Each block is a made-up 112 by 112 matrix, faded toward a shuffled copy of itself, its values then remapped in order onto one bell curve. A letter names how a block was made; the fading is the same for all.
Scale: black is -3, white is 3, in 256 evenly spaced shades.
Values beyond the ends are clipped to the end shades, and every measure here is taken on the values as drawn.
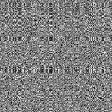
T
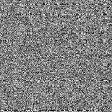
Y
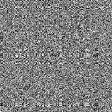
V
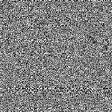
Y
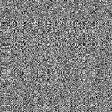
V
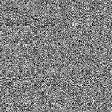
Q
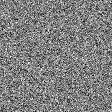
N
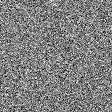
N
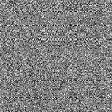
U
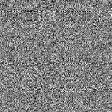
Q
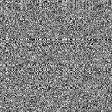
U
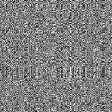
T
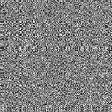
T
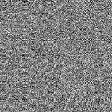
V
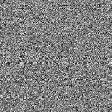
Y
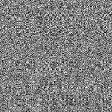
Q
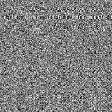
V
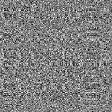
Q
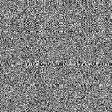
Q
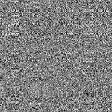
Q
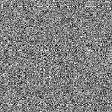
Y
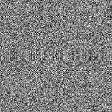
V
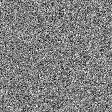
N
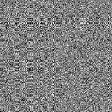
T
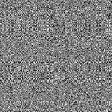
T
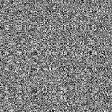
V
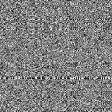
U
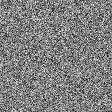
N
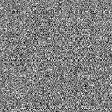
Q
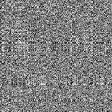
V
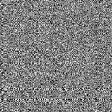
V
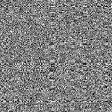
V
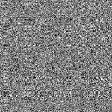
V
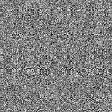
Q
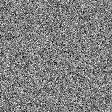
N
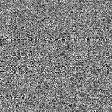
Y
